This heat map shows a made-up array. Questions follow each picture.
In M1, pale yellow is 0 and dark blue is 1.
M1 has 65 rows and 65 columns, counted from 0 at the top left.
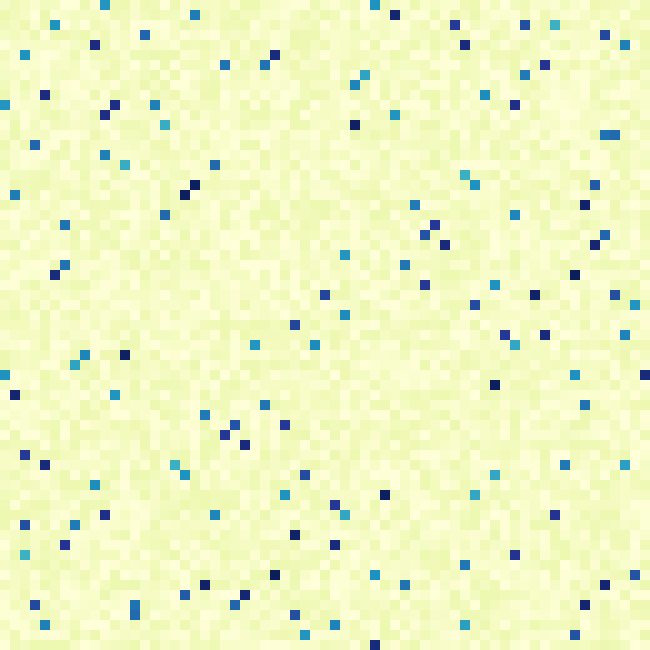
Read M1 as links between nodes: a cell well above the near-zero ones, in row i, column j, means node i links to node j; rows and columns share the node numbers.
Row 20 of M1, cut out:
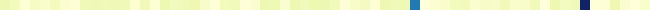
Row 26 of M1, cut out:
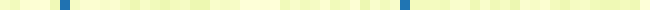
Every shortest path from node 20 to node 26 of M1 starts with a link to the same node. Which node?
node 58
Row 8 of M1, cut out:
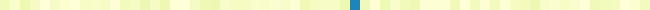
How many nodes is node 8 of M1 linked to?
1
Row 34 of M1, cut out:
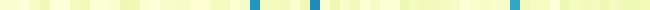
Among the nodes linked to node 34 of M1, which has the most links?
node 51
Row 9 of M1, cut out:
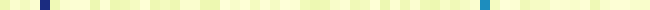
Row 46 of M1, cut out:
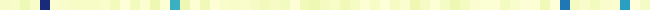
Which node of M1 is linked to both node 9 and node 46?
node 4
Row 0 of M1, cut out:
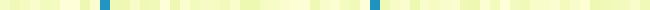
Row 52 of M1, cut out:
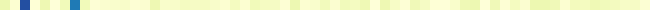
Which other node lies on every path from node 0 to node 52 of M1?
node 2
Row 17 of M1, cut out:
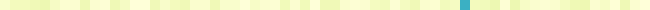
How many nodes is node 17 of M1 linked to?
1
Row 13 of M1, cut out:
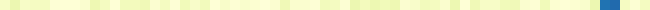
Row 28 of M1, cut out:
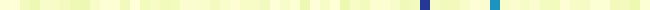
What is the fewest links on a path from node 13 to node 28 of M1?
4
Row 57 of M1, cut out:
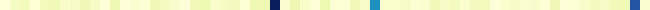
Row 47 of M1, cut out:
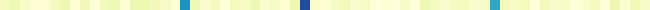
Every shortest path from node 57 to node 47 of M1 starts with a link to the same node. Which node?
node 63
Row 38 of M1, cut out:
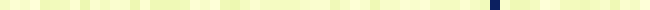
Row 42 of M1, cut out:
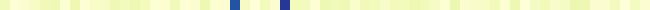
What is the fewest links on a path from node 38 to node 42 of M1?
3
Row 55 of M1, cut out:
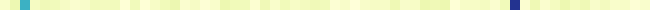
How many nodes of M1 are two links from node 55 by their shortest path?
6
